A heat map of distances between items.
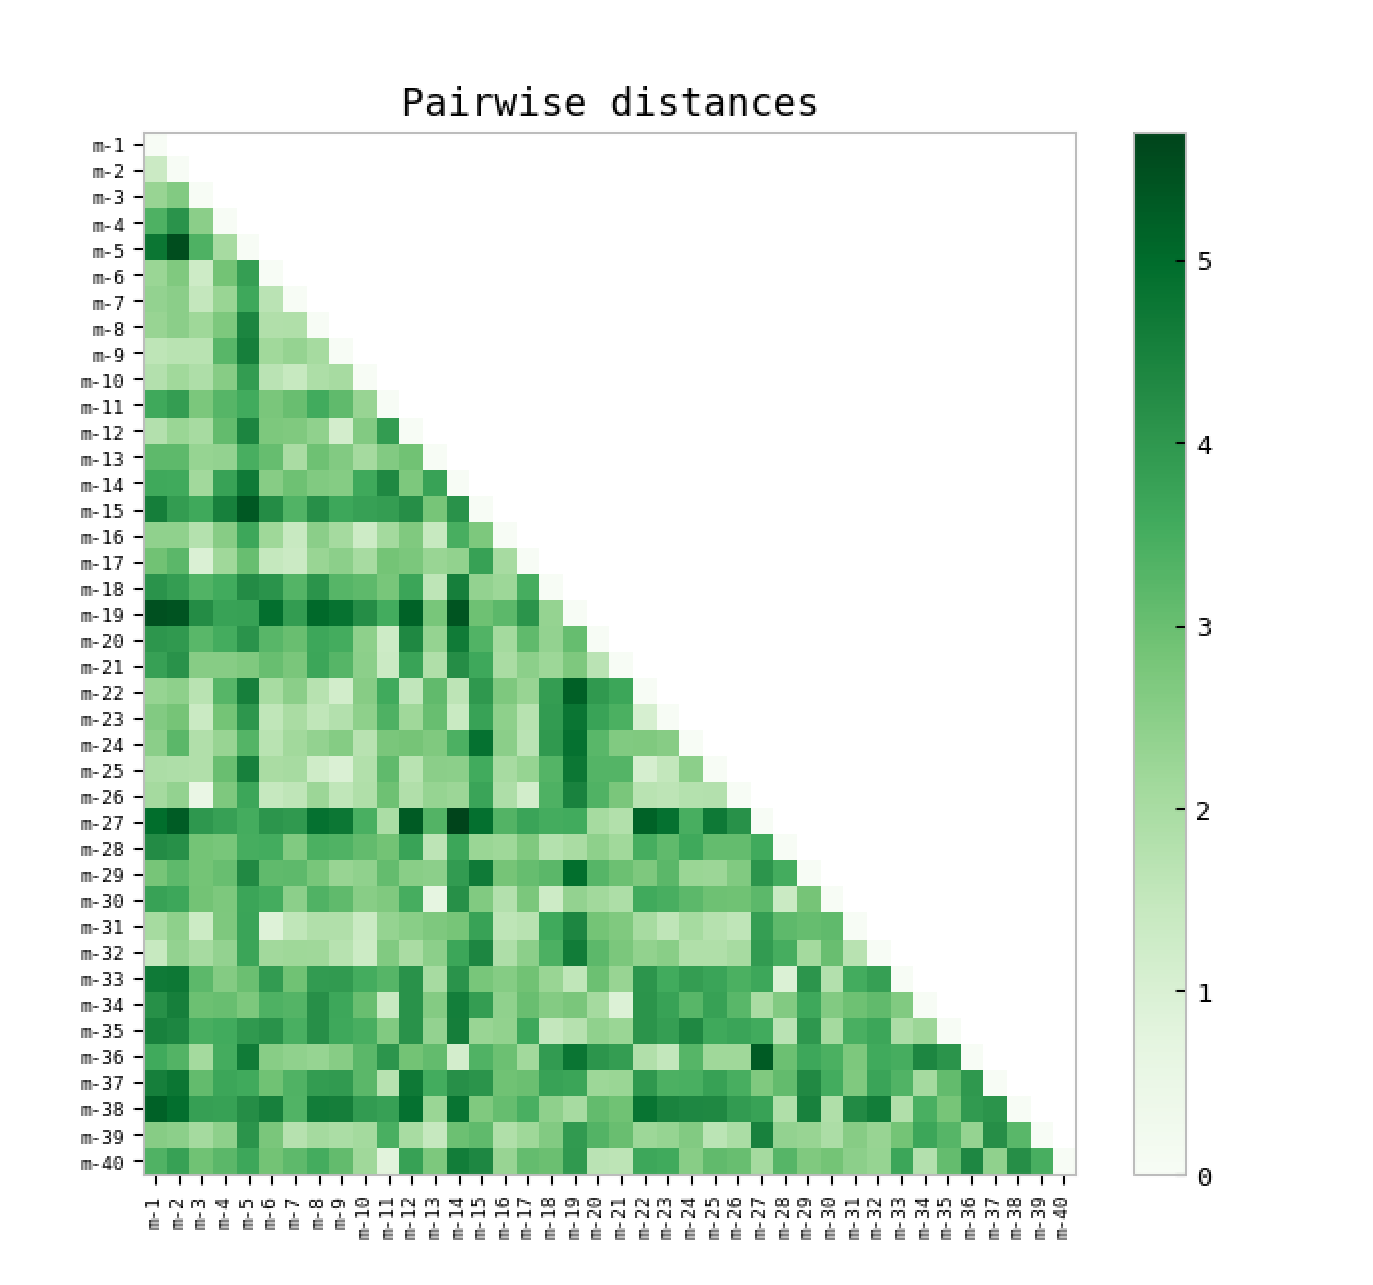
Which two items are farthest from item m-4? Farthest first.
m-15, m-2
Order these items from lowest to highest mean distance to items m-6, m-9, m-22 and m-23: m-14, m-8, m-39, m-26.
m-26, m-8, m-14, m-39
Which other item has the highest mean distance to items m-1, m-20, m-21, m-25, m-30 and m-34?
m-14
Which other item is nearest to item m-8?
m-25
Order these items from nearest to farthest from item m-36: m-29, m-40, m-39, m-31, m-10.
m-39, m-31, m-10, m-29, m-40
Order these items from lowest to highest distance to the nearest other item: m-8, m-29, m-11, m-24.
m-11, m-8, m-24, m-29
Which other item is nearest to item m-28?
m-33
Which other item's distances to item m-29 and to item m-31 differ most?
m-6
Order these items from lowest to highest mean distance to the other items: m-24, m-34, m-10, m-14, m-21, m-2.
m-10, m-21, m-24, m-34, m-2, m-14
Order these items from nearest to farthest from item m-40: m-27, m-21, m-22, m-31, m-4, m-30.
m-21, m-27, m-31, m-30, m-4, m-22
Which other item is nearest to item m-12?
m-9
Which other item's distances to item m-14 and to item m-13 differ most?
m-30
